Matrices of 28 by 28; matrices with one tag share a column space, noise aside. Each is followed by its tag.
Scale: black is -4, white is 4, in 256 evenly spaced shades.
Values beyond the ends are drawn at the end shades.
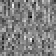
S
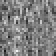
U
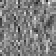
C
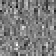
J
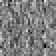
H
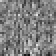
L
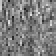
U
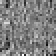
L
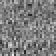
L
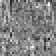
S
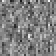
C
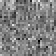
S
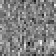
L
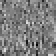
L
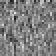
C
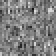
J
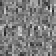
J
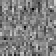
J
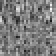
U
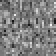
H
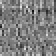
J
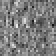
H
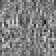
H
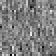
J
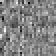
C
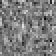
C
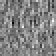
H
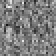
C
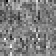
S
